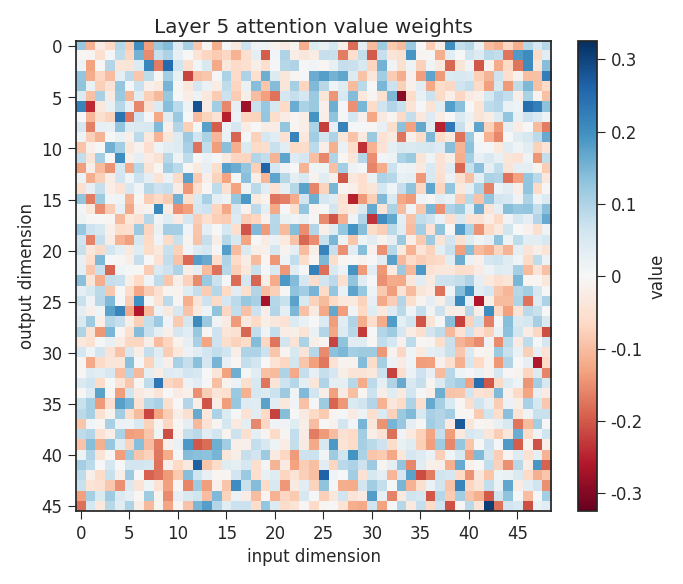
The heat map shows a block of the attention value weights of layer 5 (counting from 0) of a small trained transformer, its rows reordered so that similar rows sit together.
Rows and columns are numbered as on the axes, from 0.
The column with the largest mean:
0
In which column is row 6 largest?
12
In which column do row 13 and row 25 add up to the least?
19
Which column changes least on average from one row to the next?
10
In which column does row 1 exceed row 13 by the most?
45
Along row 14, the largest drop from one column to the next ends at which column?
24
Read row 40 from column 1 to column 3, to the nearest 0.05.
0.1 -0.05 0
